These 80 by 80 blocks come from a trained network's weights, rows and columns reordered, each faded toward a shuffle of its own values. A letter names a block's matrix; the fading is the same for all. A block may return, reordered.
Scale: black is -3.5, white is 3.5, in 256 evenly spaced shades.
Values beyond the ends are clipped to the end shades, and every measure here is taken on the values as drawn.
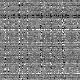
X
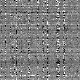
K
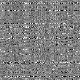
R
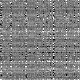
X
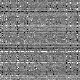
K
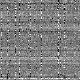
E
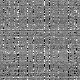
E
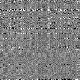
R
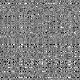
R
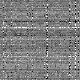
K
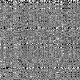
R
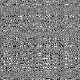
R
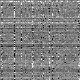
K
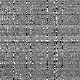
E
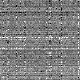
X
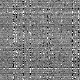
E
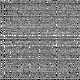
K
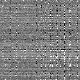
X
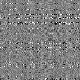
R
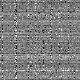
E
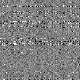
R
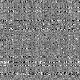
R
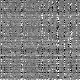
K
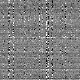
E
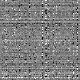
E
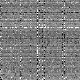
K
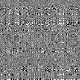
R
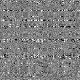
R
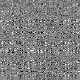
R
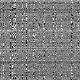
E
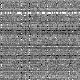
X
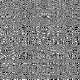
R
